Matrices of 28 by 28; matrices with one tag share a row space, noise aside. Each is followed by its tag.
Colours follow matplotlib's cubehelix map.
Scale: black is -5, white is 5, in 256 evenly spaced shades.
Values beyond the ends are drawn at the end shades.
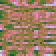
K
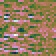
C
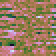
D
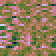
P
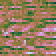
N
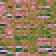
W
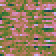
K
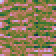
K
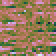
D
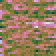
K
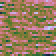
K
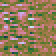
C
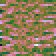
K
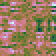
D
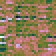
W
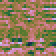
N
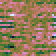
D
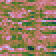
N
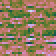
N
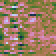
C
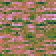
N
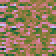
P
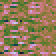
C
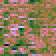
C
